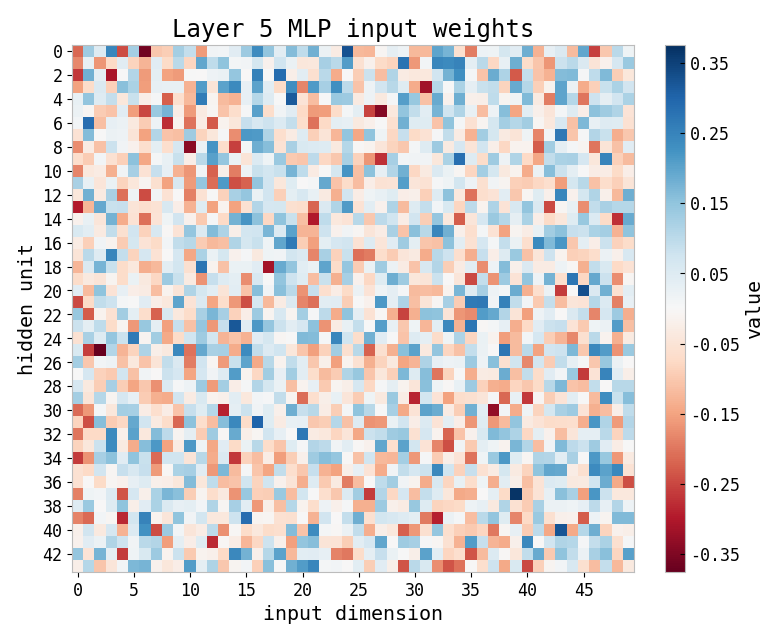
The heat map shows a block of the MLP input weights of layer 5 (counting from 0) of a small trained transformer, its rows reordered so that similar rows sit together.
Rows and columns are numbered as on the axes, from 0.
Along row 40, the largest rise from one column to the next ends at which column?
43
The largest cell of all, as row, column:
37, 39
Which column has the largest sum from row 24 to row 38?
47
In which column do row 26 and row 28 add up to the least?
40
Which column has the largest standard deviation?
14
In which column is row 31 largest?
16
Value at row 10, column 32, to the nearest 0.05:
0.05
